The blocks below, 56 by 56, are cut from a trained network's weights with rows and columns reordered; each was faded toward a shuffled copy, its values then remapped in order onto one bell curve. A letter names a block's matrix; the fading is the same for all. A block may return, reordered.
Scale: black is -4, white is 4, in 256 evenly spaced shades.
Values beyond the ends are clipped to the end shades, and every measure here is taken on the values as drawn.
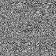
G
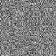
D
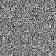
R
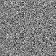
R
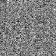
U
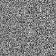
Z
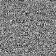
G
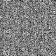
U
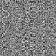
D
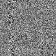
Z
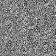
Z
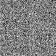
U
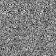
G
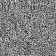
R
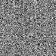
U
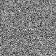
R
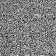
U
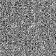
U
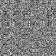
D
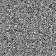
Z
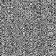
D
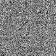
Z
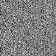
Z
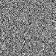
Z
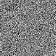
Z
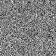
Z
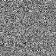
G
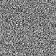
R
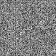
U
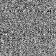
U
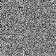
Z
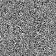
Z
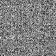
U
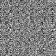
D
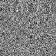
R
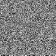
G
